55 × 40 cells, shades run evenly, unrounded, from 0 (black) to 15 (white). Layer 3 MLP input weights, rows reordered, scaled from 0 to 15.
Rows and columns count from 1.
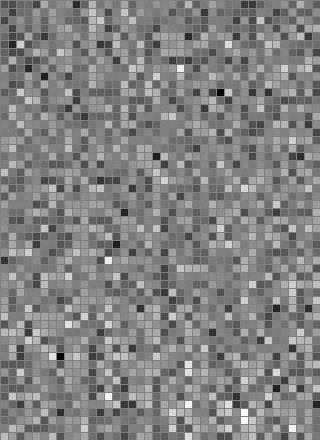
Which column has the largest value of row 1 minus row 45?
8
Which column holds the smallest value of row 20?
20
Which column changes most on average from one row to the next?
35
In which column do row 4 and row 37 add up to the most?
37
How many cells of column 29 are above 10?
9
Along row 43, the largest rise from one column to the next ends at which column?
34
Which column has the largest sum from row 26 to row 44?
11
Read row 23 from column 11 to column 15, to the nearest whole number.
10 6 3 4 4
